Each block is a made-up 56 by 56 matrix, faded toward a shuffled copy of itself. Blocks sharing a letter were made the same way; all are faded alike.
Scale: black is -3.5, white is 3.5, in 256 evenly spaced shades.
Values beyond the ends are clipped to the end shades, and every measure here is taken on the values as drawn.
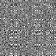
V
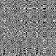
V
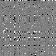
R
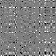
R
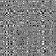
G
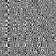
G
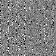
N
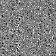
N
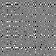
R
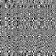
G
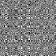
V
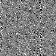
N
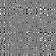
R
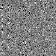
N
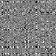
V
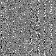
N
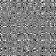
G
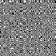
G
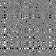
R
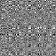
V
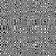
G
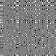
R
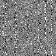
N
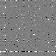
R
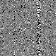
N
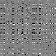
R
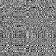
V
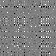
R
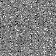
N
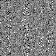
N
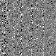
N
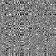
V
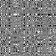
G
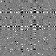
R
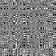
G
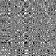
G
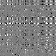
R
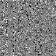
N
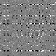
R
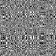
G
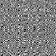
G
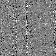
N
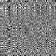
G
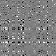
R
